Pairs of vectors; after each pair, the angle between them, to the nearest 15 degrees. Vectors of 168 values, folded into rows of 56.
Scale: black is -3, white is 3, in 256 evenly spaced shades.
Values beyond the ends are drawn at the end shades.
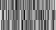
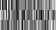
45 degrees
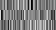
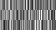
60 degrees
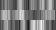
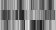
165 degrees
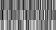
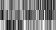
45 degrees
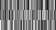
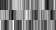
60 degrees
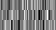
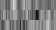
90 degrees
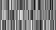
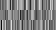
135 degrees
